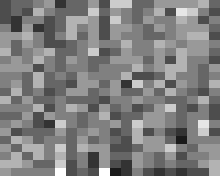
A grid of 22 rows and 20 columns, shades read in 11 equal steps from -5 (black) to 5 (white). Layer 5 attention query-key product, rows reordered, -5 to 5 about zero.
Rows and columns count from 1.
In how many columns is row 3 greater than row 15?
9
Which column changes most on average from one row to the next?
16
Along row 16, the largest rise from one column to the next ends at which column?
6
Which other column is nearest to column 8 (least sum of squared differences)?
14
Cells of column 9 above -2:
18
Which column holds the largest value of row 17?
19
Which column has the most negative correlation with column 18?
10
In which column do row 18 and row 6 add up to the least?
17
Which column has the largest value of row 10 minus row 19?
12
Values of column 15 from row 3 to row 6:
0 1 -1 2
